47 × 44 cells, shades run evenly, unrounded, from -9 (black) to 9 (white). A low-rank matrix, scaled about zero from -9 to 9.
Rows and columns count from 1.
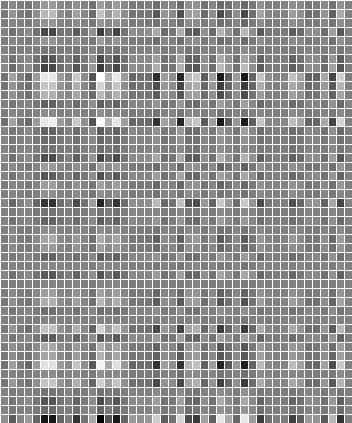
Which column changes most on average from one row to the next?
13
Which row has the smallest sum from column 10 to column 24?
47
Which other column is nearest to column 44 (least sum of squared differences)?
35
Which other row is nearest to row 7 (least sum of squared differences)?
45
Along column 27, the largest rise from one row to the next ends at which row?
9
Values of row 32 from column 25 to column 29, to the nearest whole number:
0 0 0 0 0
